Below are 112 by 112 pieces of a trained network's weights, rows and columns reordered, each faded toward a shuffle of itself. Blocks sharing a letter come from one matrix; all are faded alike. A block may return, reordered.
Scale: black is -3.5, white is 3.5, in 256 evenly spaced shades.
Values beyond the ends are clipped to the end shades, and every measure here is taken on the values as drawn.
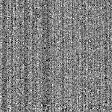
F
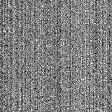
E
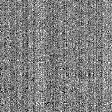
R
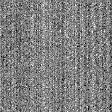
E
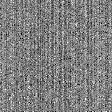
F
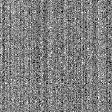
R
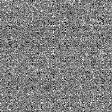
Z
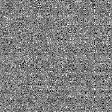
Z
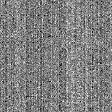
E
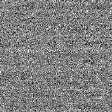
Z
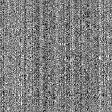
E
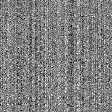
R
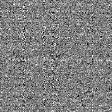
Z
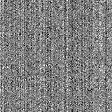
E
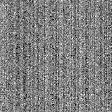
F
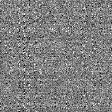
Z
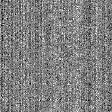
R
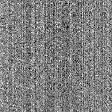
E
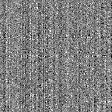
R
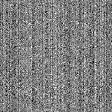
E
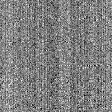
E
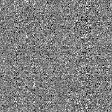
Z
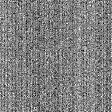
F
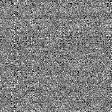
Z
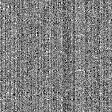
F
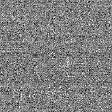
Z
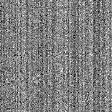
F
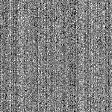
E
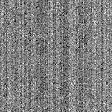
F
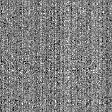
R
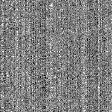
R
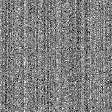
R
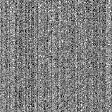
F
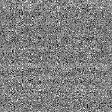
Z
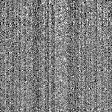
F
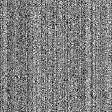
F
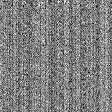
F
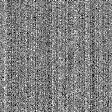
E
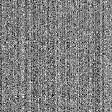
F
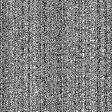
R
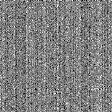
R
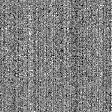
R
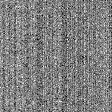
F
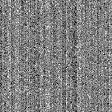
E
